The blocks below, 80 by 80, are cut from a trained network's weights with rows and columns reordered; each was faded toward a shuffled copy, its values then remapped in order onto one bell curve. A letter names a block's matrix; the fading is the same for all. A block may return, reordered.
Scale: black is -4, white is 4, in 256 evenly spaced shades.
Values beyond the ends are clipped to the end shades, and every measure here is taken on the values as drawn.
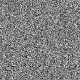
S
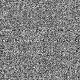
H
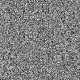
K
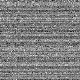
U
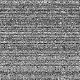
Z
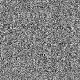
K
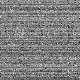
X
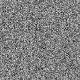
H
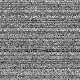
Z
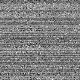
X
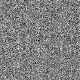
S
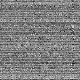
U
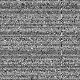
X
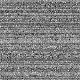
X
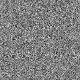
H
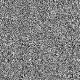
H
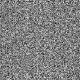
S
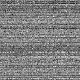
Z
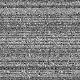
U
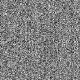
S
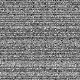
U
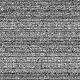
Z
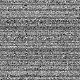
U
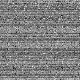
X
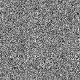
H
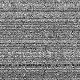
Z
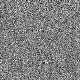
H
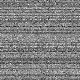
Z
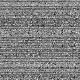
X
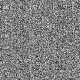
S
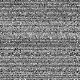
X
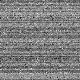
U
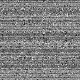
X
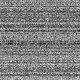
Z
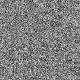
K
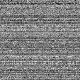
Z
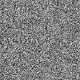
S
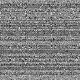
X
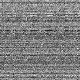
Z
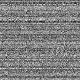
Z
